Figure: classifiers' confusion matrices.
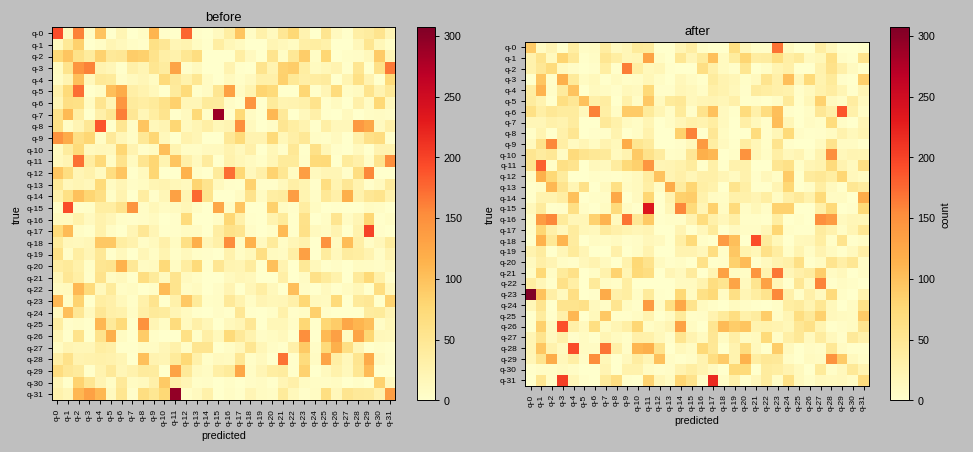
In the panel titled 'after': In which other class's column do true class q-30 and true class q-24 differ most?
q-11
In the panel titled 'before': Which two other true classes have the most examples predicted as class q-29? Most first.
q-17, q-12
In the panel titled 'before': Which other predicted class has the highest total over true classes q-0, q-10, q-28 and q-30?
q-2
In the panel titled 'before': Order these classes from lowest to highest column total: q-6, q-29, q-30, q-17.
q-30, q-17, q-6, q-29
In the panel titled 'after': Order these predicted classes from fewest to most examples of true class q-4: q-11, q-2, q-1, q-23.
q-2, q-23, q-11, q-1
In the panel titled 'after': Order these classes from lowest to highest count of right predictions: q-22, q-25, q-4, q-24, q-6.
q-24, q-25, q-4, q-22, q-6
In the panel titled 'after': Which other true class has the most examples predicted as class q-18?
q-21
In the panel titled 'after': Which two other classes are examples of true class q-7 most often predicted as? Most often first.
q-23, q-28
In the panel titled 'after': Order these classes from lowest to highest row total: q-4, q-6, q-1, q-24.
q-4, q-24, q-1, q-6
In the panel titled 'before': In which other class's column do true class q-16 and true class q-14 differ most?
q-13
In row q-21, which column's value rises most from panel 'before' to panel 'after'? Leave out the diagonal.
q-23
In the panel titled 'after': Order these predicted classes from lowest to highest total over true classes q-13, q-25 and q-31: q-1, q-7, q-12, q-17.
q-12, q-1, q-7, q-17
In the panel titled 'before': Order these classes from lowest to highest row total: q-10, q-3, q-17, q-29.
q-10, q-17, q-29, q-3
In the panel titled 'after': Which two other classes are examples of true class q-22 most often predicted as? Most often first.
q-27, q-19
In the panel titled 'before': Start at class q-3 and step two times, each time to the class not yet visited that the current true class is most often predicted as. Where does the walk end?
q-11
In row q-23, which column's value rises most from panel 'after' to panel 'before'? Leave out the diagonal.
q-12
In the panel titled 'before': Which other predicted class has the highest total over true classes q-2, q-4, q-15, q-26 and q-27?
q-23
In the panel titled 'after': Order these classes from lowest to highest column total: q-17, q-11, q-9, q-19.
q-9, q-19, q-17, q-11
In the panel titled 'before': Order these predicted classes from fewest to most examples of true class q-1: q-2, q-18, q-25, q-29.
q-18, q-25, q-29, q-2
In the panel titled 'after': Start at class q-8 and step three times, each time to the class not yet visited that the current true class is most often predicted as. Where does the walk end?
q-1
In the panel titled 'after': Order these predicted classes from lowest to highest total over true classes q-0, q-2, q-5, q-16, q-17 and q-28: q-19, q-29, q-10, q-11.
q-29, q-19, q-10, q-11
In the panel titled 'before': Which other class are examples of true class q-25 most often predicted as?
q-8
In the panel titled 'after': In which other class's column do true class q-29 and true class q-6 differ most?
q-28
